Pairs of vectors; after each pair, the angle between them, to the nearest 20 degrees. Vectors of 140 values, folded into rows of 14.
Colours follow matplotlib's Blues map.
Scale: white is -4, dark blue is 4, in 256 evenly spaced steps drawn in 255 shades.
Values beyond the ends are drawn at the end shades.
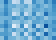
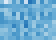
120 degrees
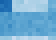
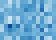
100 degrees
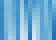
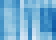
40 degrees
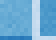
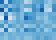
100 degrees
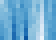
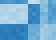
80 degrees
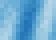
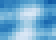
140 degrees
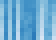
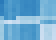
60 degrees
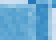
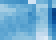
140 degrees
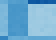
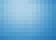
100 degrees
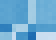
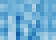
60 degrees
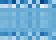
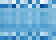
160 degrees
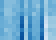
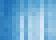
120 degrees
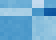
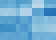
20 degrees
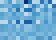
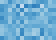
100 degrees
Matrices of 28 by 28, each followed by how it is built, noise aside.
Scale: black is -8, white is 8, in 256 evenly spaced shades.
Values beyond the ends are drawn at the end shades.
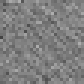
Toeplitz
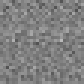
repeating columns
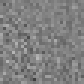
lower triangular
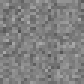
blocks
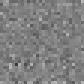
uneven rows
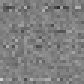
uneven rows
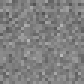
repeating columns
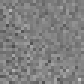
lower triangular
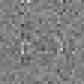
low rank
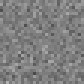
repeating columns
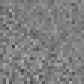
lower triangular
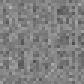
blocks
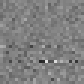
uneven rows
